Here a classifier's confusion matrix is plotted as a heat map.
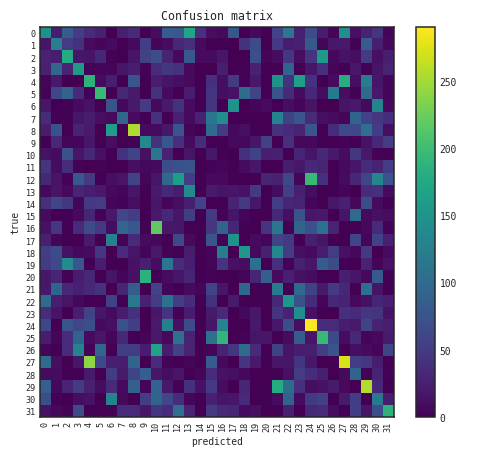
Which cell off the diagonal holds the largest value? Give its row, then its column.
27, 4
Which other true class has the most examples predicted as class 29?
4
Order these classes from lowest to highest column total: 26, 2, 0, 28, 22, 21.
26, 28, 2, 0, 22, 21
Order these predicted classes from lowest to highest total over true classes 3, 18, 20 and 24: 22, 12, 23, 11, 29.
23, 12, 29, 11, 22
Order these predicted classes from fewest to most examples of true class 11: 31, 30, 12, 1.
1, 30, 31, 12
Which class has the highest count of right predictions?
24
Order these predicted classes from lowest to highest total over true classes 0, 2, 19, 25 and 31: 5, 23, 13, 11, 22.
5, 23, 22, 11, 13
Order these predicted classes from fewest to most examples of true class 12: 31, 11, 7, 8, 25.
7, 25, 8, 31, 11
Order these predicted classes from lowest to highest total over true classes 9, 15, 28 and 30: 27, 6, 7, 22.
27, 7, 22, 6
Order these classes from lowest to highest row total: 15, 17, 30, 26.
15, 17, 30, 26
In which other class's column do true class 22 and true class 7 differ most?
16
